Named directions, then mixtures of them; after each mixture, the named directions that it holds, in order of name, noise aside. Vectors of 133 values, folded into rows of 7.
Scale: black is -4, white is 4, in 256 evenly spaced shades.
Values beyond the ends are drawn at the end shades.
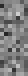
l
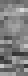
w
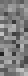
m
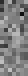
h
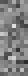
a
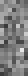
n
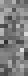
n.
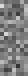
l.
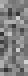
a, l.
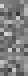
l.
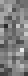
n.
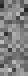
h, l.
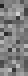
l.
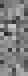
l, m.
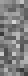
m.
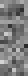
l, w.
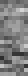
w.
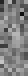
h.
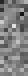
a, h.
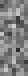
a, l.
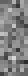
a.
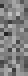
l.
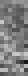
a, w.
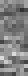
w.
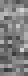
n, w.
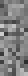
l, m.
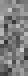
m, n.
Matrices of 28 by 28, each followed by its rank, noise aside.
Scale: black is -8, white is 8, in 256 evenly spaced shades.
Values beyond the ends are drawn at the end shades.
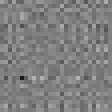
three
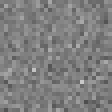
eight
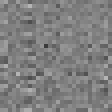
four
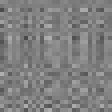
two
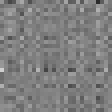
three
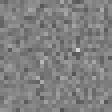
eight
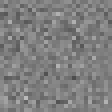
eight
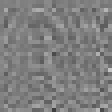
three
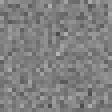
eight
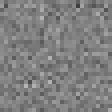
eight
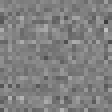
four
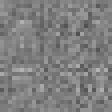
six
